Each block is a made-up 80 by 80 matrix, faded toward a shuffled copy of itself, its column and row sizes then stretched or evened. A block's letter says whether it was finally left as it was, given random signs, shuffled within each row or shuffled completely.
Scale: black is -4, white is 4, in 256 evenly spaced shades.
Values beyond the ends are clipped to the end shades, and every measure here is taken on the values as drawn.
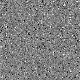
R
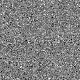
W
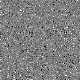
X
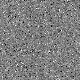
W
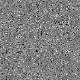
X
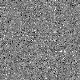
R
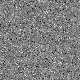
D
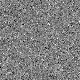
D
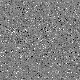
W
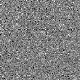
X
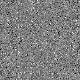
R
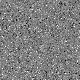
D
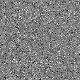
R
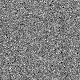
D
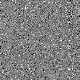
X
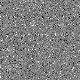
R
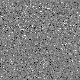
W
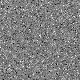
D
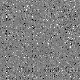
X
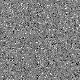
R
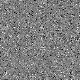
R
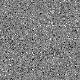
R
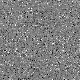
W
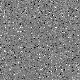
R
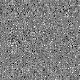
X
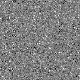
X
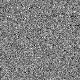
W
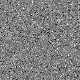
W
